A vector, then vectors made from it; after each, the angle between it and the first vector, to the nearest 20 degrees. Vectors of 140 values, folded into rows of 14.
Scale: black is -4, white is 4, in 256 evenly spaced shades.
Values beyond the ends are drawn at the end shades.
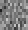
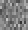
40 degrees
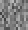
80 degrees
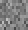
60 degrees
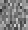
20 degrees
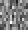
120 degrees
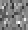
80 degrees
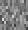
100 degrees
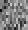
20 degrees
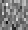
80 degrees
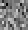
100 degrees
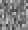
80 degrees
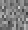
80 degrees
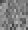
80 degrees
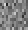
100 degrees
